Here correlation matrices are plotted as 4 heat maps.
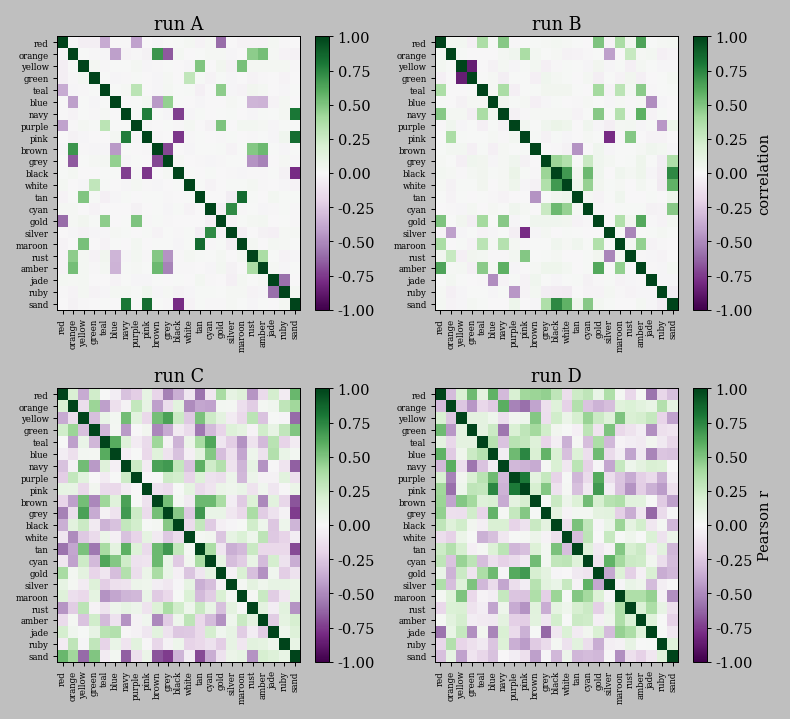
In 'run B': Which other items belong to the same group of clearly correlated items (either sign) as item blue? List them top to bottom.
jade
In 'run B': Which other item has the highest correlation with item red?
amber
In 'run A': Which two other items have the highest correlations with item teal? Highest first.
gold, purple
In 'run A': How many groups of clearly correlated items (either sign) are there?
7
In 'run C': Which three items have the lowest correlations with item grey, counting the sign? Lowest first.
sand, red, green
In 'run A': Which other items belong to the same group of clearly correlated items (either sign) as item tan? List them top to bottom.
yellow, maroon
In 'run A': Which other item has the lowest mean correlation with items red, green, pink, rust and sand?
black
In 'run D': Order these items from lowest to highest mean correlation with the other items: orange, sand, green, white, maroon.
sand, orange, white, green, maroon
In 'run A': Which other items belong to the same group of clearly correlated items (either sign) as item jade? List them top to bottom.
ruby
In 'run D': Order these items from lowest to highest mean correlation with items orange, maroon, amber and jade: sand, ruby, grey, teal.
grey, sand, teal, ruby
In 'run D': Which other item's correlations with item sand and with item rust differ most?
maroon
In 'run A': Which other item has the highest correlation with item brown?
orange
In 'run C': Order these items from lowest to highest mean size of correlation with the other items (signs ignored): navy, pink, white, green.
pink, white, green, navy
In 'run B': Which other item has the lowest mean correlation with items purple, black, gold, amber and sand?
ruby
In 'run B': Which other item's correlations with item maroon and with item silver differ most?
pink
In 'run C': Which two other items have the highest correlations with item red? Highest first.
sand, gold
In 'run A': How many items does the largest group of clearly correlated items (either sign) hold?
6
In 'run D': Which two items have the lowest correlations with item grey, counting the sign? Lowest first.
jade, rust
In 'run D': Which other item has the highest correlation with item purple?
pink
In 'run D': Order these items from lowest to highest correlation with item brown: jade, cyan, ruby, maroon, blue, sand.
sand, ruby, jade, blue, maroon, cyan
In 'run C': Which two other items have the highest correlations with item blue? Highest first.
teal, cyan
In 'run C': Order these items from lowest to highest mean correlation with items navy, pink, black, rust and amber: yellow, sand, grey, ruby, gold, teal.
sand, teal, gold, ruby, yellow, grey
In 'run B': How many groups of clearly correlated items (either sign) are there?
7
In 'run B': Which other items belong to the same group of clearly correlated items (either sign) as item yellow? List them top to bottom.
green
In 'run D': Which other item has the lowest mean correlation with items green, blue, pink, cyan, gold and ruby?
orange
